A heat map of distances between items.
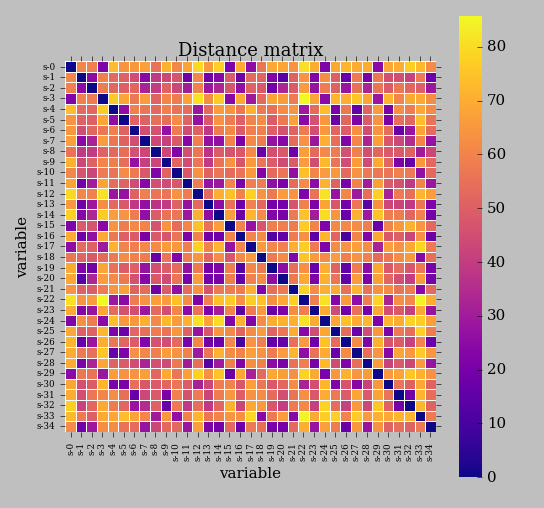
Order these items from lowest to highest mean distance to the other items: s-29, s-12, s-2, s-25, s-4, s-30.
s-2, s-30, s-25, s-4, s-12, s-29
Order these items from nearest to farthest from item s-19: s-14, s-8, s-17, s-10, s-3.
s-14, s-8, s-10, s-17, s-3
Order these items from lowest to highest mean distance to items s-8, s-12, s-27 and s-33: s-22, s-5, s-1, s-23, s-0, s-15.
s-5, s-22, s-1, s-23, s-15, s-0
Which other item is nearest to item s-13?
s-28
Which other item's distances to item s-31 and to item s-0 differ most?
s-32
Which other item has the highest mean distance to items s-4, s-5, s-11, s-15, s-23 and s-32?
s-33
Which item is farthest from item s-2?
s-22
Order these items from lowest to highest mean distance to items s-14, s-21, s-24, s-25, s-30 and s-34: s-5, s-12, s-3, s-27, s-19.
s-19, s-5, s-27, s-12, s-3
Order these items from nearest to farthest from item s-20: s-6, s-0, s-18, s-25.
s-6, s-25, s-18, s-0
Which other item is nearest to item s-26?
s-16
